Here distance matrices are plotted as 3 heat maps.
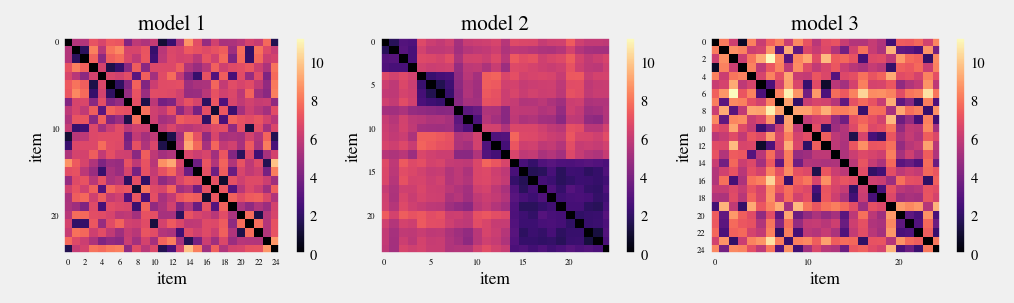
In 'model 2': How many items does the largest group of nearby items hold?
11
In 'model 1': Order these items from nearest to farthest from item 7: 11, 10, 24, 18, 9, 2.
9, 18, 11, 24, 10, 2
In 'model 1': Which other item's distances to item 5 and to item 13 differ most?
3
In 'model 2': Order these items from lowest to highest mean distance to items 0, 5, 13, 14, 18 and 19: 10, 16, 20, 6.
16, 20, 6, 10
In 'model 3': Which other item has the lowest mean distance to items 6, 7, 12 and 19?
5
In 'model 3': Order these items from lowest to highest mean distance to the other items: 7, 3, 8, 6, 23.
7, 3, 23, 8, 6
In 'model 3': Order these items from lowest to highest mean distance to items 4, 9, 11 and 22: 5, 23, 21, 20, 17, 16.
20, 21, 17, 5, 16, 23
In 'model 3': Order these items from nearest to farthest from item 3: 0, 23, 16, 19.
0, 19, 16, 23
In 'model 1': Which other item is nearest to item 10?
21
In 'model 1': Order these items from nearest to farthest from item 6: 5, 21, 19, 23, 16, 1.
5, 23, 16, 19, 21, 1
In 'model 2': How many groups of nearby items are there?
5
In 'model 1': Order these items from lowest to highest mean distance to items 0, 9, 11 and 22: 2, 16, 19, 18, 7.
7, 16, 18, 19, 2
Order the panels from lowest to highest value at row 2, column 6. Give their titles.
model 2, model 1, model 3
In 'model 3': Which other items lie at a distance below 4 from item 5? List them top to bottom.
6, 10, 12
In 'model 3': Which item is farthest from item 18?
6
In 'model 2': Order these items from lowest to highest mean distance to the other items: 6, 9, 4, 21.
21, 9, 6, 4
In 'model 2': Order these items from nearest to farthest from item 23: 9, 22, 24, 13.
22, 24, 9, 13
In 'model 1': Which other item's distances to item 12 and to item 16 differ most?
18
